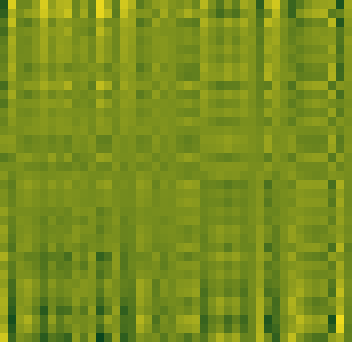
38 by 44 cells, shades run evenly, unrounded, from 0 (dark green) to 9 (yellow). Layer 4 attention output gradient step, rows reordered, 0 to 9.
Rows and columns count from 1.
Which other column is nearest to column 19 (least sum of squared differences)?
3
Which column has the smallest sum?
2
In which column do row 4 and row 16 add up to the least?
43
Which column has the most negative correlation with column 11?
15
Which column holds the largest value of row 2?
13
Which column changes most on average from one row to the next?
42
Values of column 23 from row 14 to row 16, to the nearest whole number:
5 4 4
